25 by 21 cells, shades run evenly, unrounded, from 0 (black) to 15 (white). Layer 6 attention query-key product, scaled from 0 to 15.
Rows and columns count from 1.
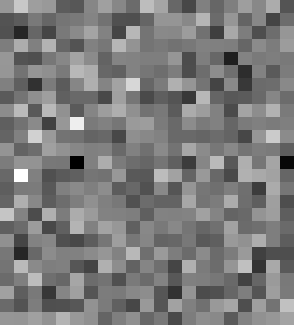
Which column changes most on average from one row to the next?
2
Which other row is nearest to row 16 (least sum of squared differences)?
15
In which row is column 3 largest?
11
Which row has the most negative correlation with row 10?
4
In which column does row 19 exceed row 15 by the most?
19
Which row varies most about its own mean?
13
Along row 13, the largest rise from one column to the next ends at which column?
7
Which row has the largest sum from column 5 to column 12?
10
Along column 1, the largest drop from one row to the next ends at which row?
18
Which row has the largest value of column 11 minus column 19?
21
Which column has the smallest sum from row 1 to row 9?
16
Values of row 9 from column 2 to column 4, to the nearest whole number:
11 5 11
